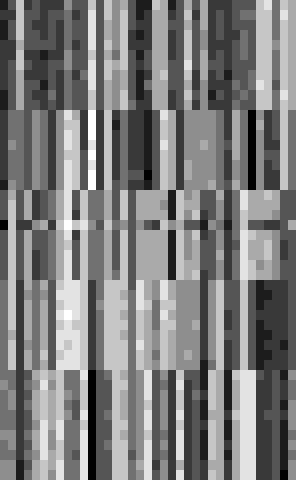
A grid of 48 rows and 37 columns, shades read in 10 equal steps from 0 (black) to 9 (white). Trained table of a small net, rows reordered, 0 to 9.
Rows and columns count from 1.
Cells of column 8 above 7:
9
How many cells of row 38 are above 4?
17
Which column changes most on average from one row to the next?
10
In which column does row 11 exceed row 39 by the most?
12
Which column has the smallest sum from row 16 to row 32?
29
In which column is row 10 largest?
36
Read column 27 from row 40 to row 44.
7 7 6 7 7
